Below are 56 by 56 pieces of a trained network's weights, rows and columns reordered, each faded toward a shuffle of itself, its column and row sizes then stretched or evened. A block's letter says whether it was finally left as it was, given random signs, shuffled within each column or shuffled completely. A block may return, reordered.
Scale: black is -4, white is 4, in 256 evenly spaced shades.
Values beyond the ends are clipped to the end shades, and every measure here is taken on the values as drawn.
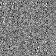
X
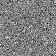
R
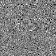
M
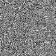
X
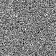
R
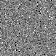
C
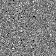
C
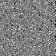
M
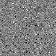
M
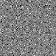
M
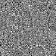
M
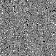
C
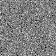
C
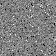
R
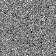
C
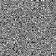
M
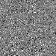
X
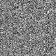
C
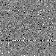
M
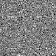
M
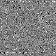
X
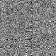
M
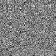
M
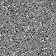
C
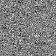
M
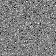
R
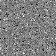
X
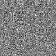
M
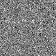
X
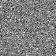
C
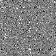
X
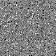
X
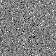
C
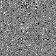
X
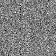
C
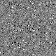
X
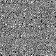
X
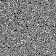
R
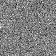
R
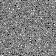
R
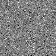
C
